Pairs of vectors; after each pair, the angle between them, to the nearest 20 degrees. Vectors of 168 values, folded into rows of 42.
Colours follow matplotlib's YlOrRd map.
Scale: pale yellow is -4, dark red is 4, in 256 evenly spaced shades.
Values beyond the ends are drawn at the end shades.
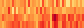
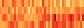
40 degrees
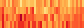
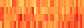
40 degrees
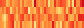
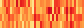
80 degrees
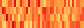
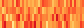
140 degrees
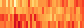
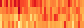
140 degrees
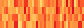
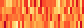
100 degrees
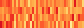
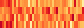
20 degrees
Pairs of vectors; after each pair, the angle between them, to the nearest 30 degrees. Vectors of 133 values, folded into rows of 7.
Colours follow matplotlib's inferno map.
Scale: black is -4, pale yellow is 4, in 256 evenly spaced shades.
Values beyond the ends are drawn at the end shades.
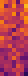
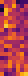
90 degrees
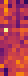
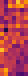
150 degrees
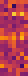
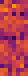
150 degrees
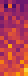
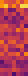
120 degrees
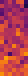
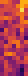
120 degrees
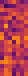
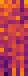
120 degrees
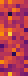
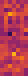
120 degrees
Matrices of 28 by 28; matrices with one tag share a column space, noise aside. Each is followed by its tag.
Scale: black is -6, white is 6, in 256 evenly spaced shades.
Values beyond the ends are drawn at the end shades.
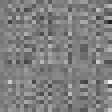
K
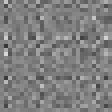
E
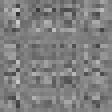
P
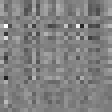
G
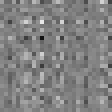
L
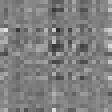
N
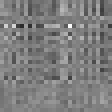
G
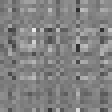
N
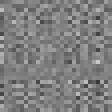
K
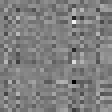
K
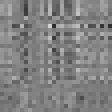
G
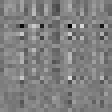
G
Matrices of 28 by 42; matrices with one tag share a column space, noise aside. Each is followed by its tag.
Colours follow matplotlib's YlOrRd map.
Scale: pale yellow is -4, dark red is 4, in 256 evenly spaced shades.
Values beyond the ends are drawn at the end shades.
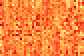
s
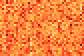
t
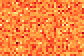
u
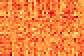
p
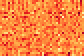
p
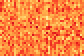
s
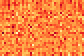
p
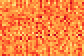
s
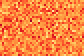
u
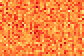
t
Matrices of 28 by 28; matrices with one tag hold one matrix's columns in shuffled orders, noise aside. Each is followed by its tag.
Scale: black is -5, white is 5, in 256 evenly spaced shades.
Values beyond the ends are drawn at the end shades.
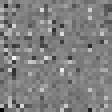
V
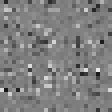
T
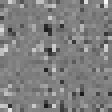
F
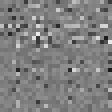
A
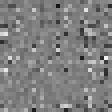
V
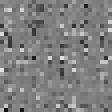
V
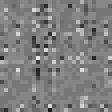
V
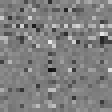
A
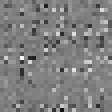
V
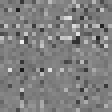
A
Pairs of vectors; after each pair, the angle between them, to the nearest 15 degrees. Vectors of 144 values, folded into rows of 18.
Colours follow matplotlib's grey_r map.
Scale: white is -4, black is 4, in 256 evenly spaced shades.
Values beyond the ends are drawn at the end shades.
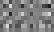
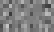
30 degrees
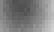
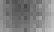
15 degrees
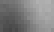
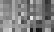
120 degrees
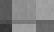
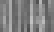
105 degrees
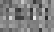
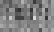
15 degrees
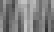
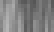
150 degrees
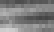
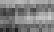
165 degrees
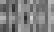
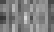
150 degrees
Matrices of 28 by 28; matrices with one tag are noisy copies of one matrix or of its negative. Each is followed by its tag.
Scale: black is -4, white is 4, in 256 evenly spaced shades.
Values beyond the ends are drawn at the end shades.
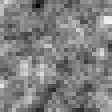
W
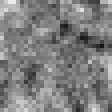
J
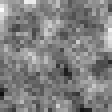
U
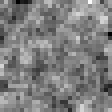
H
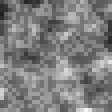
U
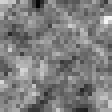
W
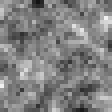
W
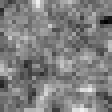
W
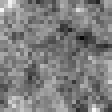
J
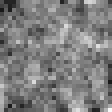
J
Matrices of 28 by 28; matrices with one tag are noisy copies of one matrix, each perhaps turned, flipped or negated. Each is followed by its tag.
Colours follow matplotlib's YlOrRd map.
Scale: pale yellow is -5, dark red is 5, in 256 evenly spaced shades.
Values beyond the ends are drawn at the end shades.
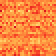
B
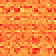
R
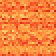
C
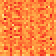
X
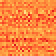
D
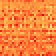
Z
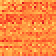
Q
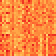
Q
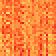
Q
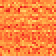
R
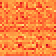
R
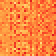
Z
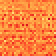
Z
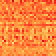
Z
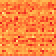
C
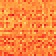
Z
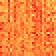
Q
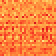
Z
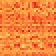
R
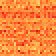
B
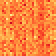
B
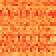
X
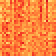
Q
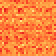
R
